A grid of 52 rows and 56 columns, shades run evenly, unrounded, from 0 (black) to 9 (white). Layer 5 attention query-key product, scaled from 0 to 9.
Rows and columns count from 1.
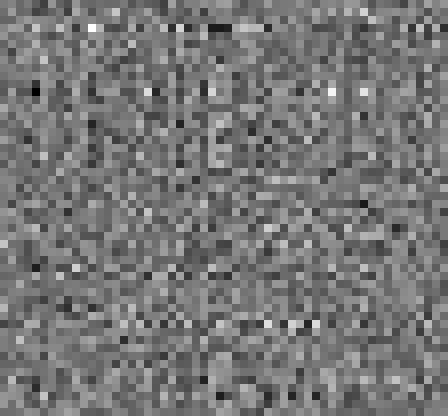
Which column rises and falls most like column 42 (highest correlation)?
27
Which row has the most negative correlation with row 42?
50
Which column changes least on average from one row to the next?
7
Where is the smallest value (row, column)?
12, 5
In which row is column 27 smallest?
4
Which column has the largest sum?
42
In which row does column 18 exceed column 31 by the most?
41
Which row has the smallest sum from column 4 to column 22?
1
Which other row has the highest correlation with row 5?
26
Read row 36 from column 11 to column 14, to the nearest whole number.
4 4 4 5
